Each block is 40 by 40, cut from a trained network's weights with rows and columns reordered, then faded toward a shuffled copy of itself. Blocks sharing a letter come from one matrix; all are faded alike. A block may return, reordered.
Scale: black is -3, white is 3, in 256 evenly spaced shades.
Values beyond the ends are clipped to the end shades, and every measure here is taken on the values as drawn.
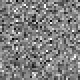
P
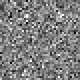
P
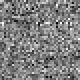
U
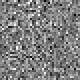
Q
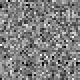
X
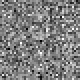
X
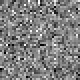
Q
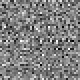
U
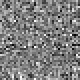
U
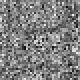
X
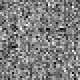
X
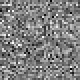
Q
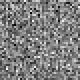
X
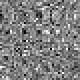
Q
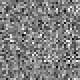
Q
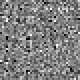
P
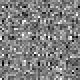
Q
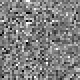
P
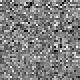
Q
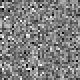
P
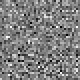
Q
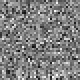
U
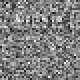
U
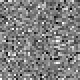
Q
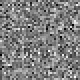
X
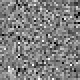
P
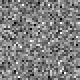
P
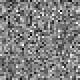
X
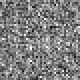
X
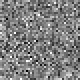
X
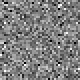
P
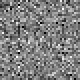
P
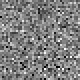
P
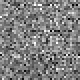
Q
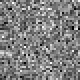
P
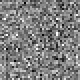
X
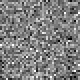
P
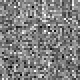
X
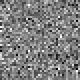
Q
